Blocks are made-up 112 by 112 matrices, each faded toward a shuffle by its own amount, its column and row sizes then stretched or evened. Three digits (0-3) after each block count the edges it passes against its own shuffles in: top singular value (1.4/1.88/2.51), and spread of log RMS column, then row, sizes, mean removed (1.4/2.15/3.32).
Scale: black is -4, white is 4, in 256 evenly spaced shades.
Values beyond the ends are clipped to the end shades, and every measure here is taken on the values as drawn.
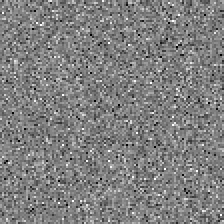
1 0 0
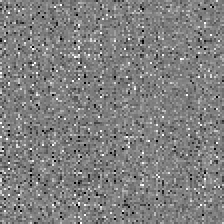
2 2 1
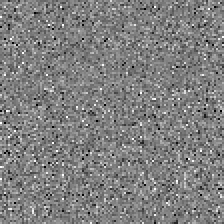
0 1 1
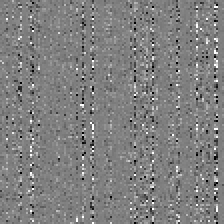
2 3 0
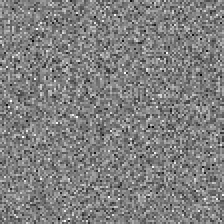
2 0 0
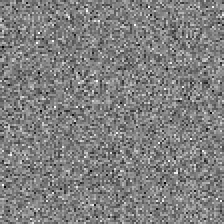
2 0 0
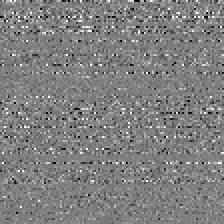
0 0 3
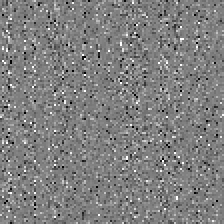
2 2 0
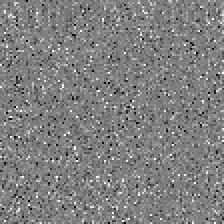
1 1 0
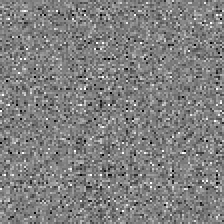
2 1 2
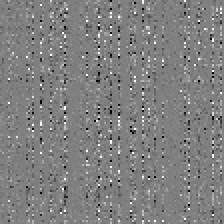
2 3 1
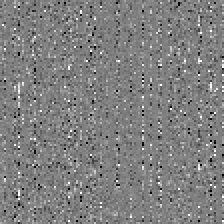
0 3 0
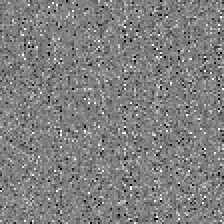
0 2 0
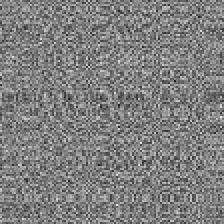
3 1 0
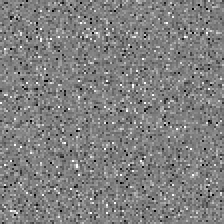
0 1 1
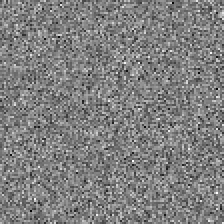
0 1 0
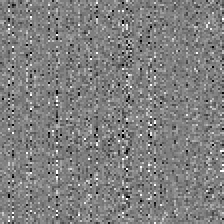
0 3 0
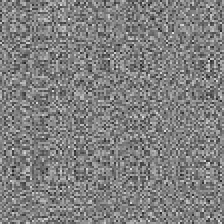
3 2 0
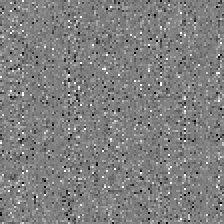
1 2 0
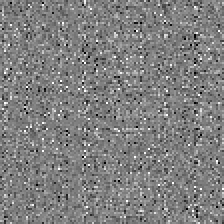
2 2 1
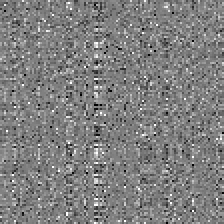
3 2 0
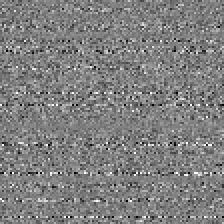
0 0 3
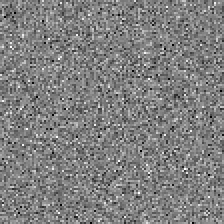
1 0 0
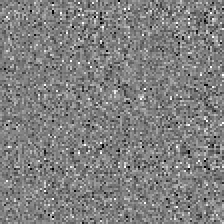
1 2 1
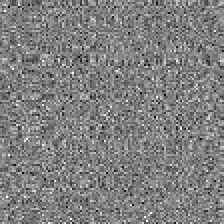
3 1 1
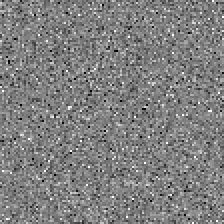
1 0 0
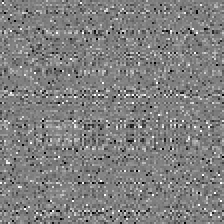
3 0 2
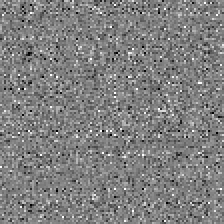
1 1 2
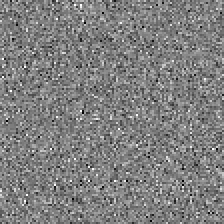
2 0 1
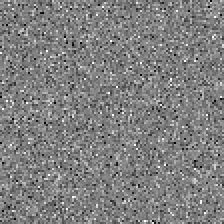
0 0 0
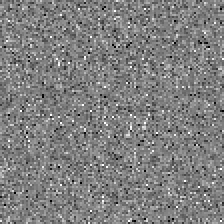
1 1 1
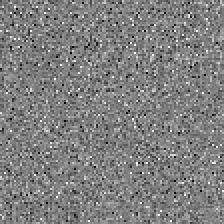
2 0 1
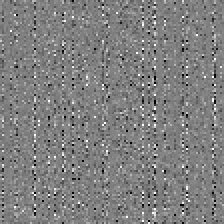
3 3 1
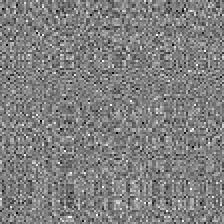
3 0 1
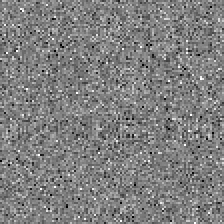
2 0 0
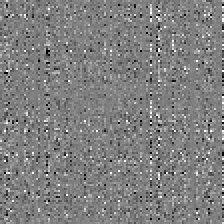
1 3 2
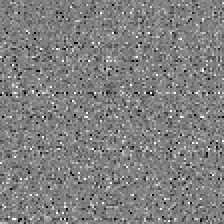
2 0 2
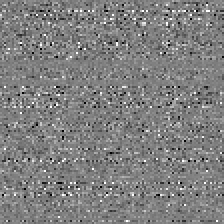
0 1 3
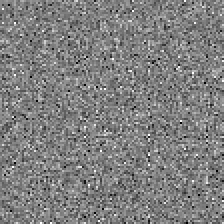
2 1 0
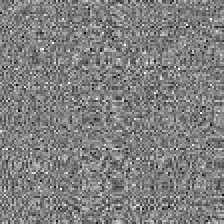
3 0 2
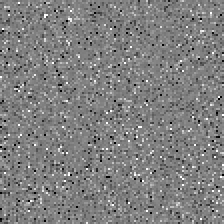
0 1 0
